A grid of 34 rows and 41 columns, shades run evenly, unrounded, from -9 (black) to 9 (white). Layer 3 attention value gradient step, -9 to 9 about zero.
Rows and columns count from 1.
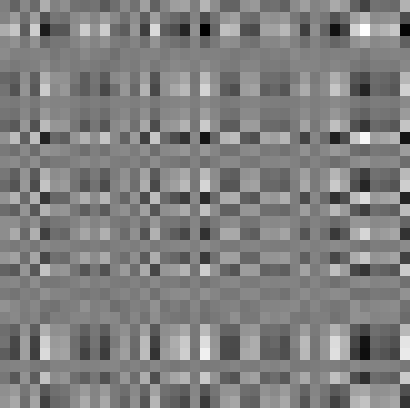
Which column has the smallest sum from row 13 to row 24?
37
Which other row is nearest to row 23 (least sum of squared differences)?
11
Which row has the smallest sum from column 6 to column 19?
3
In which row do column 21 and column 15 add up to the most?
30
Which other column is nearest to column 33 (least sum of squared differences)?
22
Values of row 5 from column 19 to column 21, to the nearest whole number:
0 0 0
